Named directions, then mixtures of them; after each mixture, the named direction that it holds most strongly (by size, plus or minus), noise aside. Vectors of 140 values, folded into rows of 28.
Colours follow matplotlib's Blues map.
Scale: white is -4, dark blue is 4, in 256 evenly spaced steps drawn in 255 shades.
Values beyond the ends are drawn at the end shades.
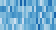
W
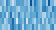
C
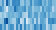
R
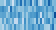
W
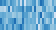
W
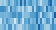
W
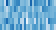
R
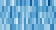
C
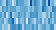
C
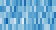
W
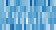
C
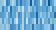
C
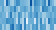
C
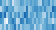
R
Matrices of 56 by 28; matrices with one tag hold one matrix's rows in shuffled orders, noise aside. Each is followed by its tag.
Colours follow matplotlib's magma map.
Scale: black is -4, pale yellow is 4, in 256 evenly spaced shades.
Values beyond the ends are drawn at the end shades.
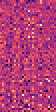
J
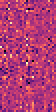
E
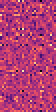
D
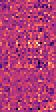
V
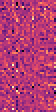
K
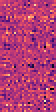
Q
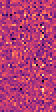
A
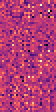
J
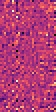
K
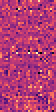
V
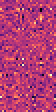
D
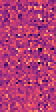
V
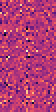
E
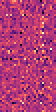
A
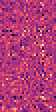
A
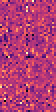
E
